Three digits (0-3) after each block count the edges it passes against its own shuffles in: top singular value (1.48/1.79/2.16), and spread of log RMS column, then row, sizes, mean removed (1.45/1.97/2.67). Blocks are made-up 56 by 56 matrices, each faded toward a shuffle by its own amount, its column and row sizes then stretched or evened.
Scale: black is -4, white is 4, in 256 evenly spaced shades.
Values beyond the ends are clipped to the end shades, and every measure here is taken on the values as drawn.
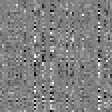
3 3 1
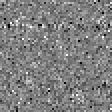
1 0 1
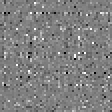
1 1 2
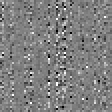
2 3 0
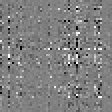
2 3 2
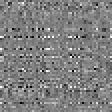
3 1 3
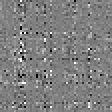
0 3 2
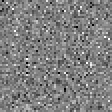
1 1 0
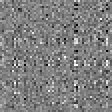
3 2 2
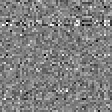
2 0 2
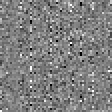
0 3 0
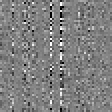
3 3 0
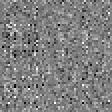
2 2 1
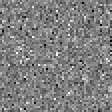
1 1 0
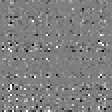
0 2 3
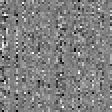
0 3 0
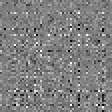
3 2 2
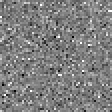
0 0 1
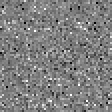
0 0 1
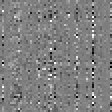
2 3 1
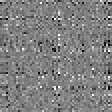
3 2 2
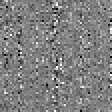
0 3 0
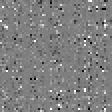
0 2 1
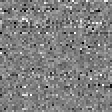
1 0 2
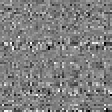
3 1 3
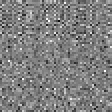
3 1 1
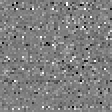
0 0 2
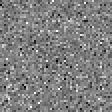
0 0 0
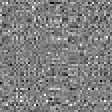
3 0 2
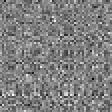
3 1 2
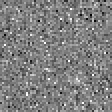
1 0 0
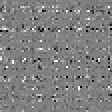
0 2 3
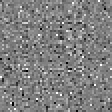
2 1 0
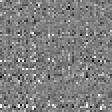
2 2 2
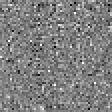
1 1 1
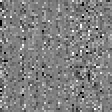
0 3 0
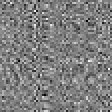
3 2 1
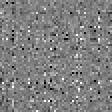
1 2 2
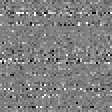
0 0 3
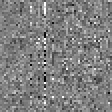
2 2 0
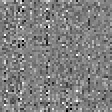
1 3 1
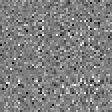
3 1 1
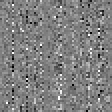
1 3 0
